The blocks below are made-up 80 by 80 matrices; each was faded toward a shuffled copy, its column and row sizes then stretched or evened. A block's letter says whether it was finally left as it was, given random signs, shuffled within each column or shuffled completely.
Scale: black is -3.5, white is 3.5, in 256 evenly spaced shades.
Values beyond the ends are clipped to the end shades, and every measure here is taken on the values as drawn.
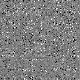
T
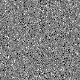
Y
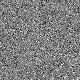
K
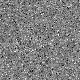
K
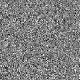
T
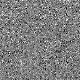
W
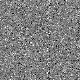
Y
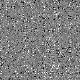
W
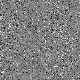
Y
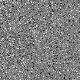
Y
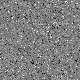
K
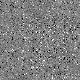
W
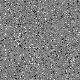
Y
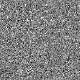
W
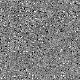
W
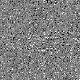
T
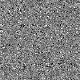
W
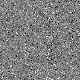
Y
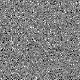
T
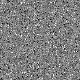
Y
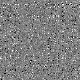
T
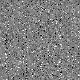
Y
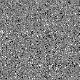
W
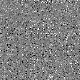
W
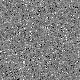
K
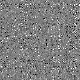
T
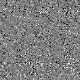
W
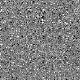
T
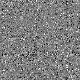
W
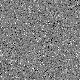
K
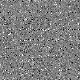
W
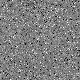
K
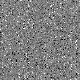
Y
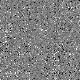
W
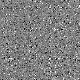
W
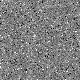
K
